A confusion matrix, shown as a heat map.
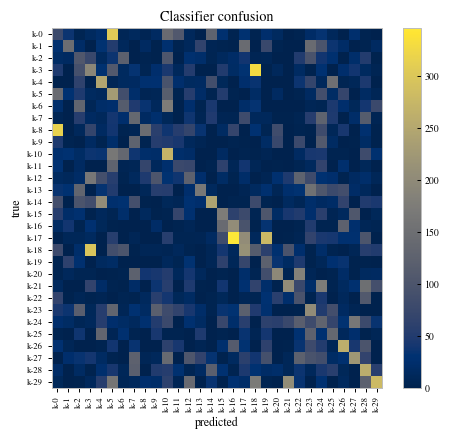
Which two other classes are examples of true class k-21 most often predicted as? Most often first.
k-24, k-28
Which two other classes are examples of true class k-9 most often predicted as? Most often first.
k-7, k-24
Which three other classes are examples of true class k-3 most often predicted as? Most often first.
k-18, k-5, k-2
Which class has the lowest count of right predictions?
k-9
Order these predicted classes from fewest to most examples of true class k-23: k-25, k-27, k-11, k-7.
k-27, k-7, k-11, k-25
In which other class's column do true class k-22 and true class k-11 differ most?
k-5
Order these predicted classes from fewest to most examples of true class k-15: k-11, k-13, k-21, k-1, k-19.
k-13, k-1, k-21, k-11, k-19
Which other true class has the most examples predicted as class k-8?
k-11
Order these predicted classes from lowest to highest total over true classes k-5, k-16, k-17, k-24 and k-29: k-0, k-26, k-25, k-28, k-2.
k-2, k-25, k-0, k-26, k-28
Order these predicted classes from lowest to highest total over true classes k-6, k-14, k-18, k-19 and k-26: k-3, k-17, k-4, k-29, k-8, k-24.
k-8, k-24, k-29, k-4, k-17, k-3
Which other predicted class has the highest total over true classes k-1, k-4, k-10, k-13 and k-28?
k-23
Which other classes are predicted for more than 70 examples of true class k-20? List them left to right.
k-7, k-19, k-22
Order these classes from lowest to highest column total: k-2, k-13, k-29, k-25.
k-13, k-29, k-25, k-2
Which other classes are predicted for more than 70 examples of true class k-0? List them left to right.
k-5, k-10, k-11, k-14
